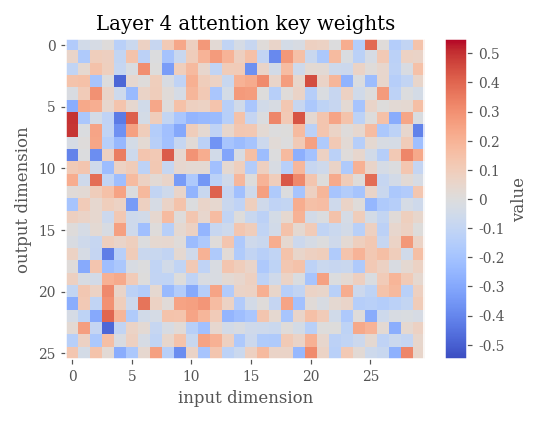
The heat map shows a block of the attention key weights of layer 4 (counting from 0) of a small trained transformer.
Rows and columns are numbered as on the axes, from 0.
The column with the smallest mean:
27
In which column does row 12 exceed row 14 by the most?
16
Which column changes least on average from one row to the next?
7
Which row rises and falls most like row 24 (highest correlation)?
21
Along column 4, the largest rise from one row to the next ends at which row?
9
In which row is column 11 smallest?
11
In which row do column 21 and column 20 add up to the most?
3
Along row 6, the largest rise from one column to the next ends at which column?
5
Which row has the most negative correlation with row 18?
22
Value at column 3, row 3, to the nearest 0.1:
0
